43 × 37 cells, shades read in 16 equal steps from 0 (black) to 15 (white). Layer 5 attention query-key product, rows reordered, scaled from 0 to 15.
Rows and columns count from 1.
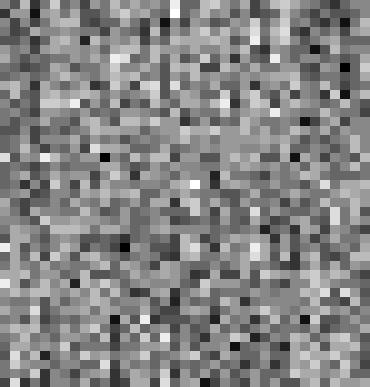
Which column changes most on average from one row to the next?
33
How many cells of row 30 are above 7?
18
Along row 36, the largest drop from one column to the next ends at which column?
16
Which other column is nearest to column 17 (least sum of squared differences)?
35
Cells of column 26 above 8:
21
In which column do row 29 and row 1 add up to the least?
34
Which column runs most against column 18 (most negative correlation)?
4
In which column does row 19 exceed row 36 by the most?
12
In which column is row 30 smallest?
30
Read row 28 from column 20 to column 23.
13 8 3 11
